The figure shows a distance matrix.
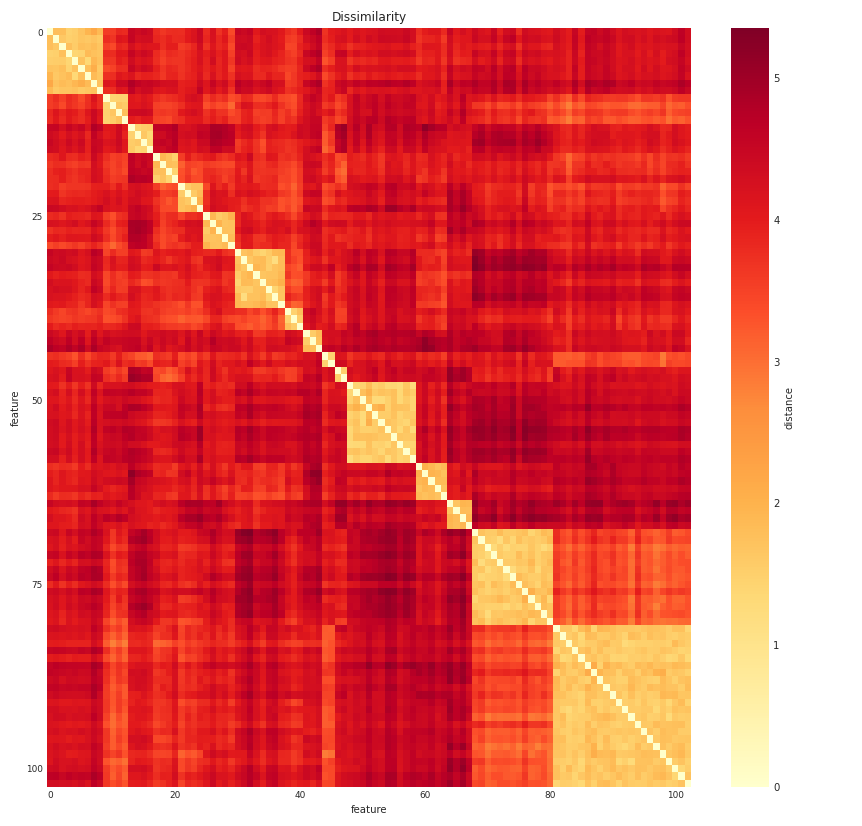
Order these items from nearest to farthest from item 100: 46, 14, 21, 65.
21, 46, 14, 65
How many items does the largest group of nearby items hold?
22
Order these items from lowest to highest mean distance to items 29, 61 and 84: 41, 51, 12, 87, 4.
87, 12, 4, 51, 41
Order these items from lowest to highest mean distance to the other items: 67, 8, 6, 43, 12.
12, 6, 8, 67, 43
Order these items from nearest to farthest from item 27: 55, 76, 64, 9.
9, 55, 76, 64
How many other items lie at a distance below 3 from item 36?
7
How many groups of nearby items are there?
16
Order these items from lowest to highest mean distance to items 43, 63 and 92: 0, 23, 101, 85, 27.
85, 101, 23, 27, 0
